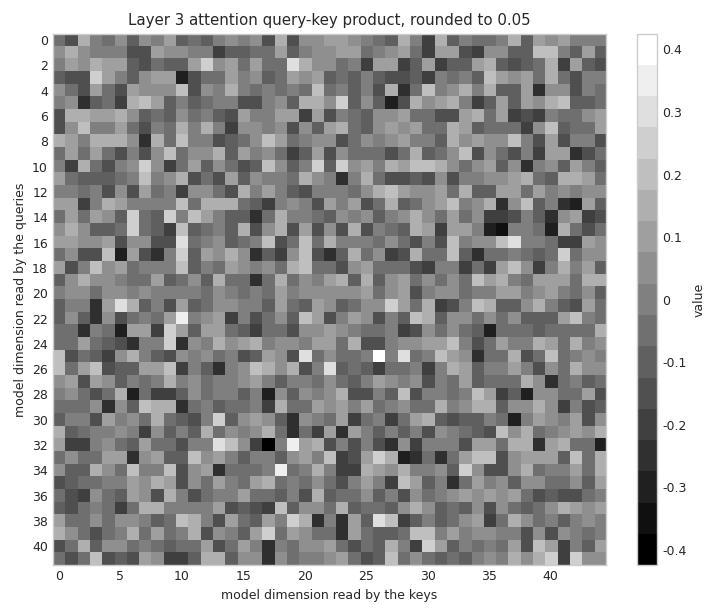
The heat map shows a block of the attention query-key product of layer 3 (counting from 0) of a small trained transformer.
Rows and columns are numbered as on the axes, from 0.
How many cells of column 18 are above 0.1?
7
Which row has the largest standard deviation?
32
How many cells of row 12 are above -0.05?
31
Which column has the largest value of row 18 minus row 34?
10
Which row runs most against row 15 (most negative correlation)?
3
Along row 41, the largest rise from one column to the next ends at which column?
42
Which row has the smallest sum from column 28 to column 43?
23
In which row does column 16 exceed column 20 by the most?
26
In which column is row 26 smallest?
13
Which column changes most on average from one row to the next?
27
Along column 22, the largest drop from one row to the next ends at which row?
17
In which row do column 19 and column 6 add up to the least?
28
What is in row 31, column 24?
0.1
